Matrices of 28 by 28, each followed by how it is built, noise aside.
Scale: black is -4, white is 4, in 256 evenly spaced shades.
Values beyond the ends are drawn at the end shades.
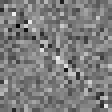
banded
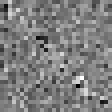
banded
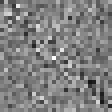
banded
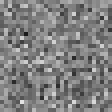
blocks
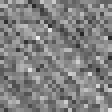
Toeplitz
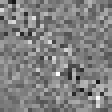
banded
